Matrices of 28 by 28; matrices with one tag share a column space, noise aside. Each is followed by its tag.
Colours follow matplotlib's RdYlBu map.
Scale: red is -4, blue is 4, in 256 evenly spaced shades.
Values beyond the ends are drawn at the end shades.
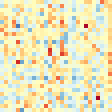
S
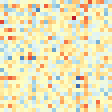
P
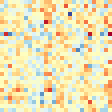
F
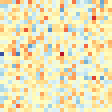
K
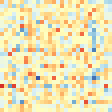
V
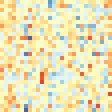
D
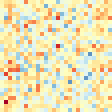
K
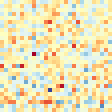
V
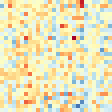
D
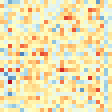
K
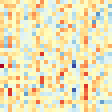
V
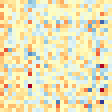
V
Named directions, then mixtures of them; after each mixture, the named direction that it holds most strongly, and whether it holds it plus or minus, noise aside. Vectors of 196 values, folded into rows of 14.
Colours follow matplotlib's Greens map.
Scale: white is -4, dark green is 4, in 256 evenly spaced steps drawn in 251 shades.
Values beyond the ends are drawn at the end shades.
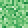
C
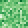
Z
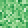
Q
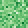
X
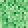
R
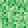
R, plus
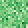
X, plus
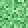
X, plus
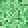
Q, plus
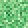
Q, minus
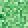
Z, minus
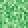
R, minus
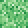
R, minus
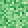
C, minus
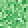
Q, minus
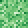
R, minus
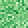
X, minus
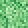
R, plus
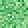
X, minus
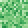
C, plus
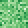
Q, plus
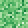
X, minus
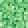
R, plus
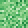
X, plus
